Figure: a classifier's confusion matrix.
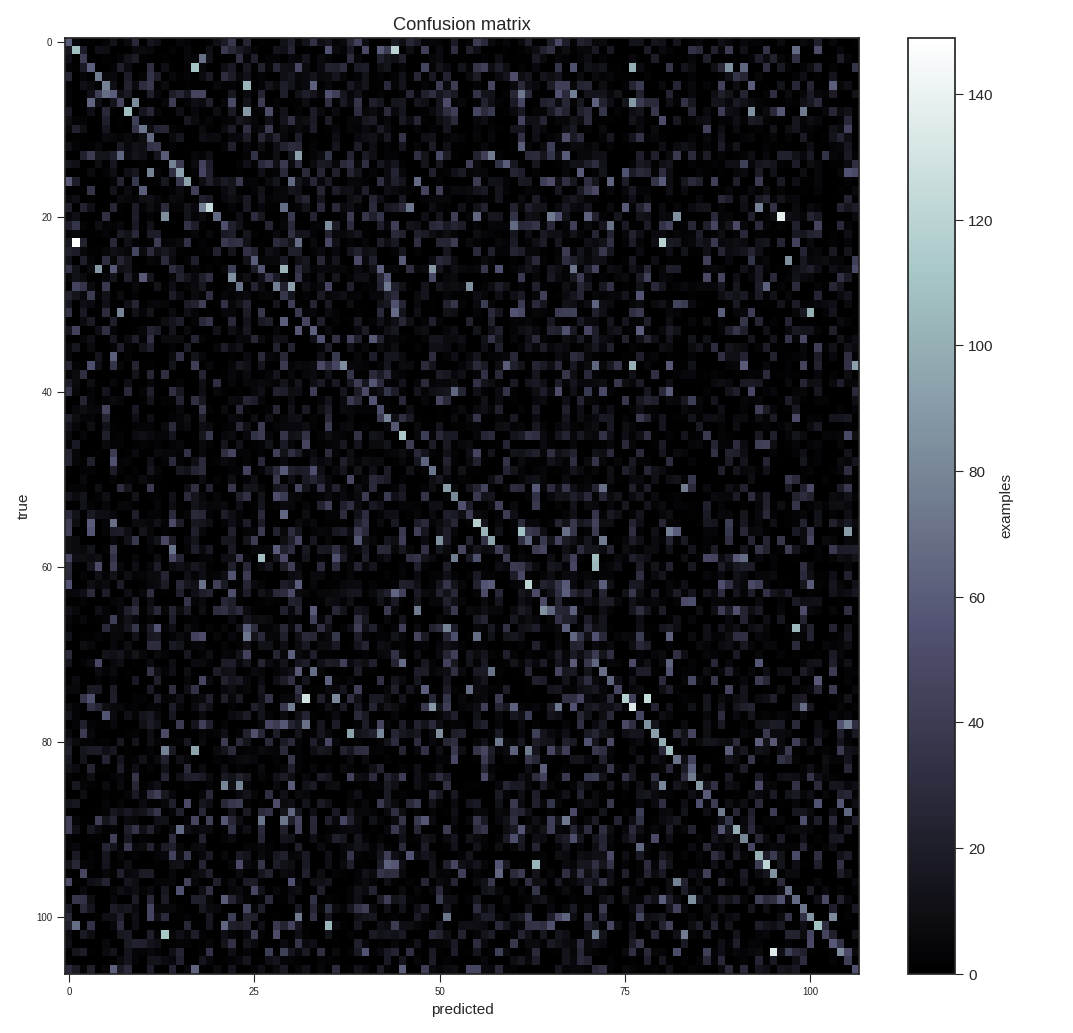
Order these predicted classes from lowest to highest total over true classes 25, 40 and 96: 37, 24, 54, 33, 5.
54, 37, 24, 33, 5
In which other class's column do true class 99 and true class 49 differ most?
29
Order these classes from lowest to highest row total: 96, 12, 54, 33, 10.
12, 10, 54, 96, 33
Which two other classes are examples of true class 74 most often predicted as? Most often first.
54, 48
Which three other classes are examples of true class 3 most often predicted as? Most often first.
17, 76, 89
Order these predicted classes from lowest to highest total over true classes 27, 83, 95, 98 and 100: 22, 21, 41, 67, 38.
38, 41, 21, 67, 22
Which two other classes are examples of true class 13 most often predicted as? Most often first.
31, 57
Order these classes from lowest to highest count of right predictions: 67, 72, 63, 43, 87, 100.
87, 63, 67, 72, 43, 100
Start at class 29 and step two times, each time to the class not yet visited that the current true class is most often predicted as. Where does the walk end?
5
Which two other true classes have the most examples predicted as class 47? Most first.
65, 16
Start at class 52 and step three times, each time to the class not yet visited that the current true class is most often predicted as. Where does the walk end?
71
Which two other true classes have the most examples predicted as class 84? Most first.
98, 83
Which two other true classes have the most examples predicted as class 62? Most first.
81, 57
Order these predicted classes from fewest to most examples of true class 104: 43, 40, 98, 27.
43, 98, 27, 40
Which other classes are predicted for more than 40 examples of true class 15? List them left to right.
11, 18, 69, 75, 105, 106
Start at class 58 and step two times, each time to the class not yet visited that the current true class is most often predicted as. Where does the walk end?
59
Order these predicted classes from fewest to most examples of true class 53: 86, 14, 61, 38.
61, 14, 86, 38
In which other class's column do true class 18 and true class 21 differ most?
35
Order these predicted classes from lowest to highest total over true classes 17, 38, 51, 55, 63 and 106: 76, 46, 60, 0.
46, 60, 0, 76
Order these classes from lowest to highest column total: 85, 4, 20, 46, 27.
20, 85, 46, 4, 27
